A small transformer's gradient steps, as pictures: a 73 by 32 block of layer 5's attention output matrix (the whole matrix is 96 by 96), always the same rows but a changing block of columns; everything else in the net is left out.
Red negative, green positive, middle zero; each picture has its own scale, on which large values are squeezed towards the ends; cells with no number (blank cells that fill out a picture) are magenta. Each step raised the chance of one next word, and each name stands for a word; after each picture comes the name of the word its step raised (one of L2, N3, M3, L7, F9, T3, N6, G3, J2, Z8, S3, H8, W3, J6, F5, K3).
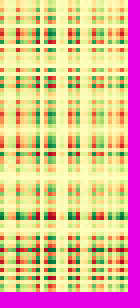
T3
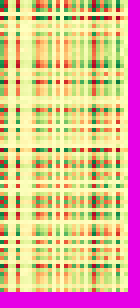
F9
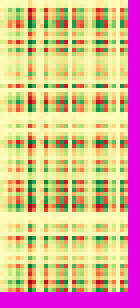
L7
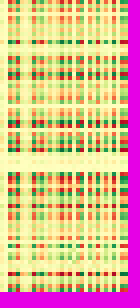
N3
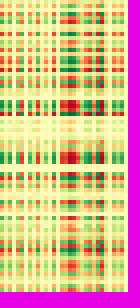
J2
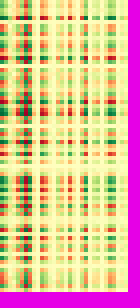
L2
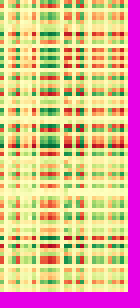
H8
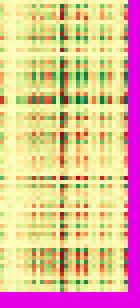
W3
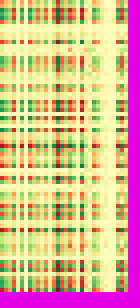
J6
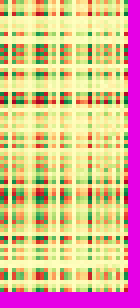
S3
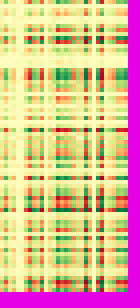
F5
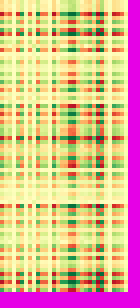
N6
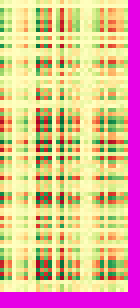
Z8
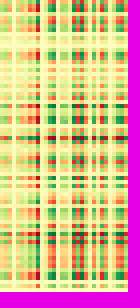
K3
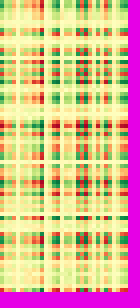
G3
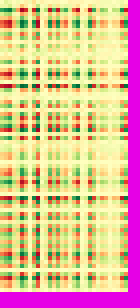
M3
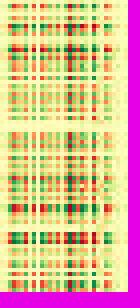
L7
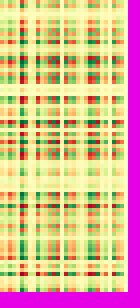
N3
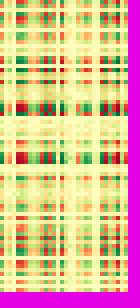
J2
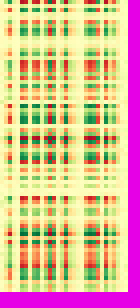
K3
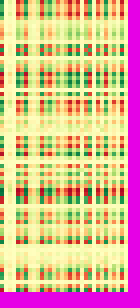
S3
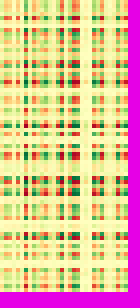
G3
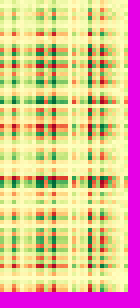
G3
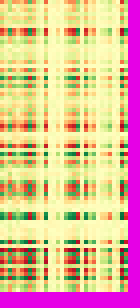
T3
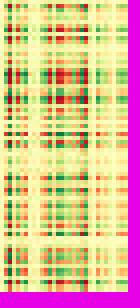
W3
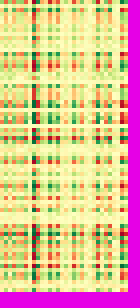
K3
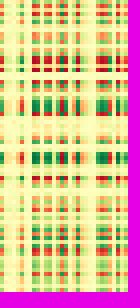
J2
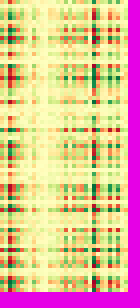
F5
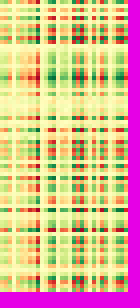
F5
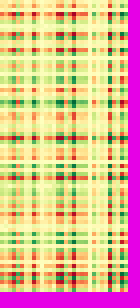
N6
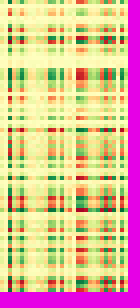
F5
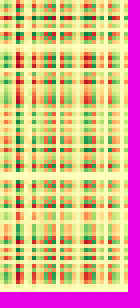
F9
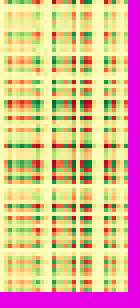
J6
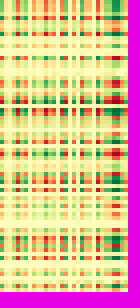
L2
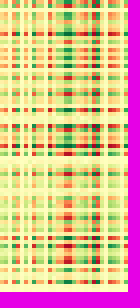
H8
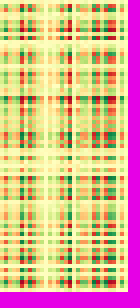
W3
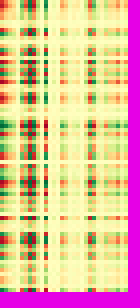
G3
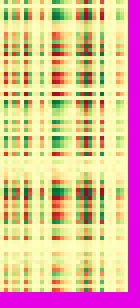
S3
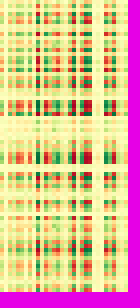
J2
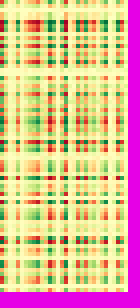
Z8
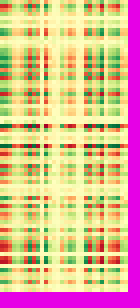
H8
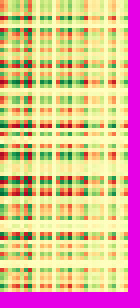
G3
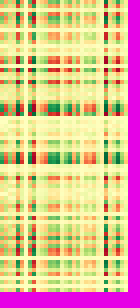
J2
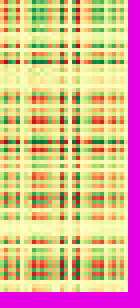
Z8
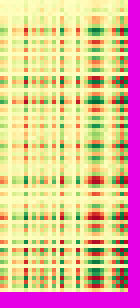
T3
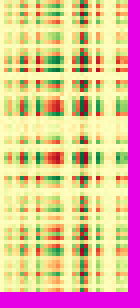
J2
